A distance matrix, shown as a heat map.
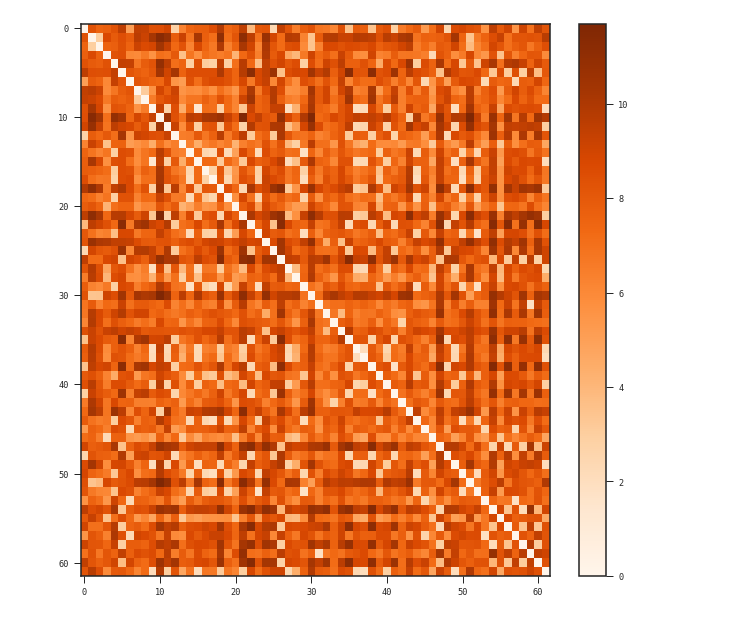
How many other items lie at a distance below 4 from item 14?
10
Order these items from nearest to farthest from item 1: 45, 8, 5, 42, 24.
45, 5, 8, 42, 24
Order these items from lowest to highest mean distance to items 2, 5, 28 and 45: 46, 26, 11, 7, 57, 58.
46, 57, 58, 26, 7, 11
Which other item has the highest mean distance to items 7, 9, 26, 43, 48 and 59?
30
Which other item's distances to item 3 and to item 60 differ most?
26
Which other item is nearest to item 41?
38
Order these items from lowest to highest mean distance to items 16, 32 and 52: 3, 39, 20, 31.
39, 20, 31, 3
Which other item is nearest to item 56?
47
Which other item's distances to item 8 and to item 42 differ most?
33
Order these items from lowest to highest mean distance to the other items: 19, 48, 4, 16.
19, 16, 48, 4
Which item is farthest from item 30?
10
